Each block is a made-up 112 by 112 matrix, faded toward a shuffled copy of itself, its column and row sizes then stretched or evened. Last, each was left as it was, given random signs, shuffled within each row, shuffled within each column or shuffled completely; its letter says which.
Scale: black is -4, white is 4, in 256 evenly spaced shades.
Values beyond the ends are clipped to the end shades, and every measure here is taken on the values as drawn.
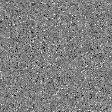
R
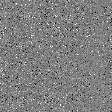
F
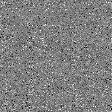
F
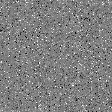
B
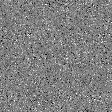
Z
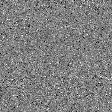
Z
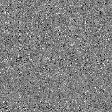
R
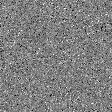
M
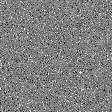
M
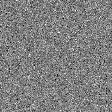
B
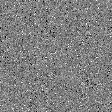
B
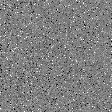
B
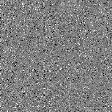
R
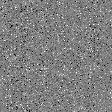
B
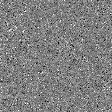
B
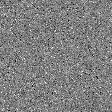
M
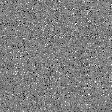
R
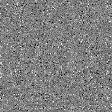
R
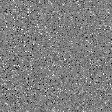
R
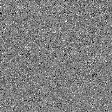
F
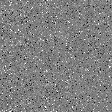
B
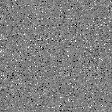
R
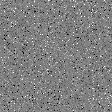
B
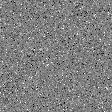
M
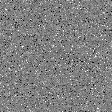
Z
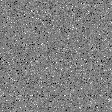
Z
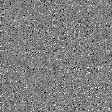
R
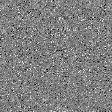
R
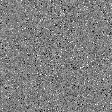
B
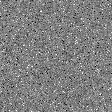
M
